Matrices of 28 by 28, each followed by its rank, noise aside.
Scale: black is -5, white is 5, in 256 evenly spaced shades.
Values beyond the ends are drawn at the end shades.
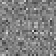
five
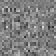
five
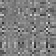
three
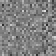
five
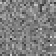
seven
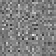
five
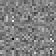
four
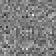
five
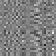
three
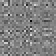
three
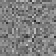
four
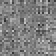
four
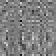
three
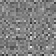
four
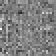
five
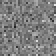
seven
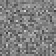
seven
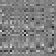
three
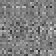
five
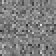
five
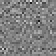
six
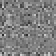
three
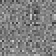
five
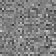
seven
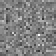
five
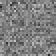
six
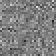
five
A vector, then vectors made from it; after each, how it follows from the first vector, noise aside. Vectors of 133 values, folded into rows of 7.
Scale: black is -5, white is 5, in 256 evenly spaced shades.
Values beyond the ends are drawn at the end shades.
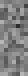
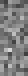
reversed, negated.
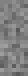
wrapped around, shrunk.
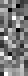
wrapped around, negated, scaled up.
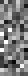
wrapped around, negated, scaled up.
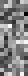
wrapped around, negated, scaled up.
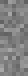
reversed, negated, shrunk.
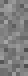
wrapped around, shrunk.
